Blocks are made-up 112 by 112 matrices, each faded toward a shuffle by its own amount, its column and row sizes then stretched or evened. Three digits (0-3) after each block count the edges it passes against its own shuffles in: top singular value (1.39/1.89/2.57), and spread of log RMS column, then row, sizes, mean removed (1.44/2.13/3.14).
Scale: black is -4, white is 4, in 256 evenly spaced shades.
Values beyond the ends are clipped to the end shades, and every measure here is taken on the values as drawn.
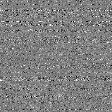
0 0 3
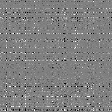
3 2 3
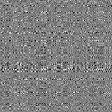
3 0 3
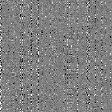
3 3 1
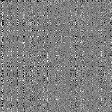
2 3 2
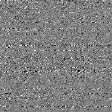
1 1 3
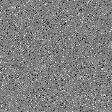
1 0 1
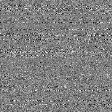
0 0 3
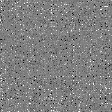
1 2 1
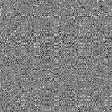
3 0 2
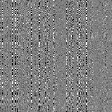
3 3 0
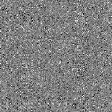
2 2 0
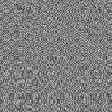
3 0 0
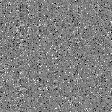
2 1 0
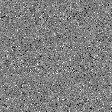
1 0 1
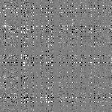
1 3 3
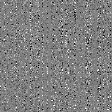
0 3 1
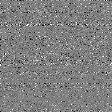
0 0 3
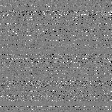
1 0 3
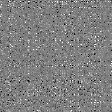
2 2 2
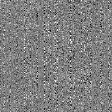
1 3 0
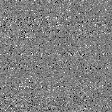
1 1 2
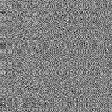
3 0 1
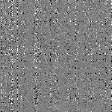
1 3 2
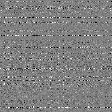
2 1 3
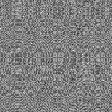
3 0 1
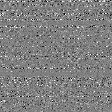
1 0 3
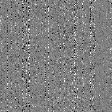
1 3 0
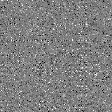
2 1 1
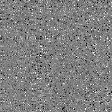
2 1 1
